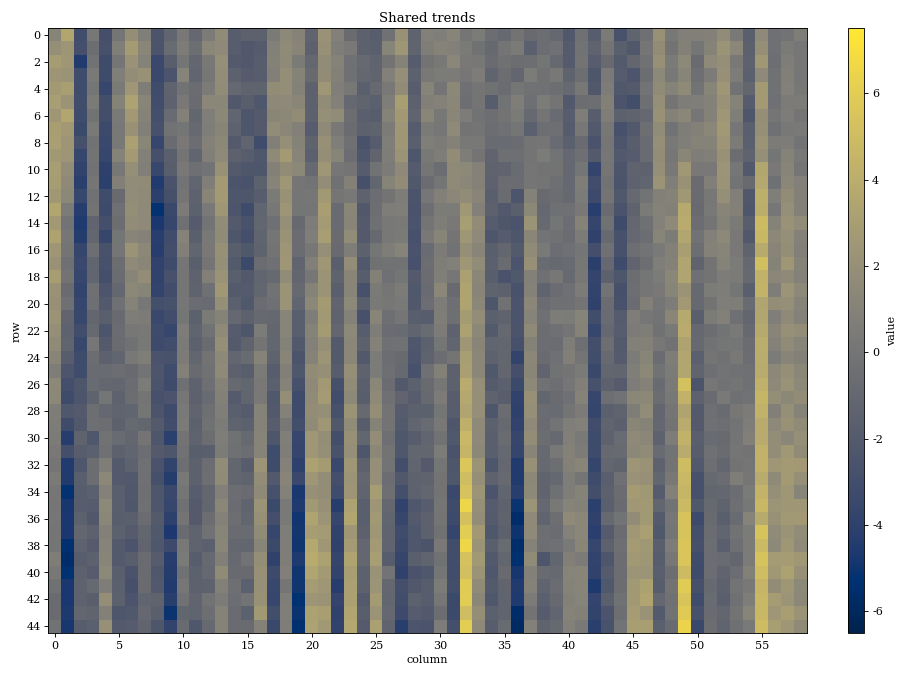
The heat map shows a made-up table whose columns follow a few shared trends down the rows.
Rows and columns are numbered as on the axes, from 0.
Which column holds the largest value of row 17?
55
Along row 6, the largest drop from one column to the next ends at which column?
2
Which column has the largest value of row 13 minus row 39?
1
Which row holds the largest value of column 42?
5
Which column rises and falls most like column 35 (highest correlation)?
42
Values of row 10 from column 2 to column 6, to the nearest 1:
-4 0 -4 0 2
